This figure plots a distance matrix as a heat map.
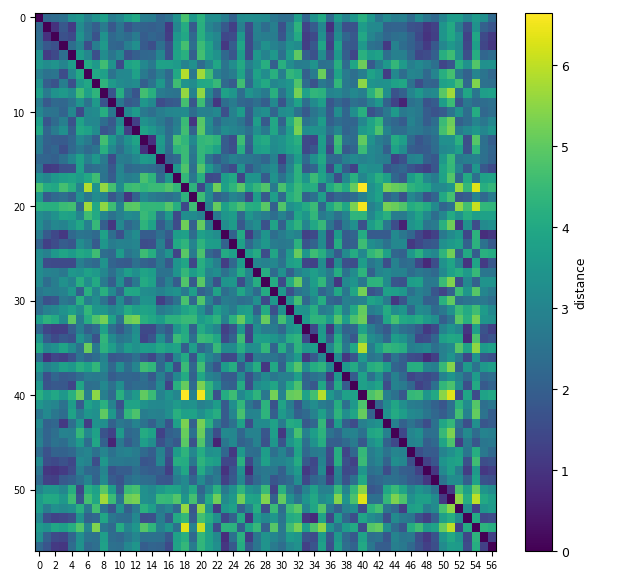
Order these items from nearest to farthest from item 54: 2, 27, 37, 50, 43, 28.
28, 37, 43, 2, 27, 50
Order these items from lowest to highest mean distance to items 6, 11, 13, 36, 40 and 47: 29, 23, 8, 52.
23, 52, 8, 29
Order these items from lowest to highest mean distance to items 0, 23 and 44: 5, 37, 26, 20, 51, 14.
26, 14, 37, 5, 51, 20
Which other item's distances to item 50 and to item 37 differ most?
51
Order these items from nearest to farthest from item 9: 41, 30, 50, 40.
30, 40, 41, 50
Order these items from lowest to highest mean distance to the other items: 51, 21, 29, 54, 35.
29, 21, 35, 54, 51
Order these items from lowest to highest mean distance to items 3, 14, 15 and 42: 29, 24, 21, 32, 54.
24, 29, 32, 21, 54
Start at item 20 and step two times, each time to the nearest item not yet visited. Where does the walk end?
35
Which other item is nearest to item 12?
11
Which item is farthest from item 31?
40
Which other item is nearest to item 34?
53
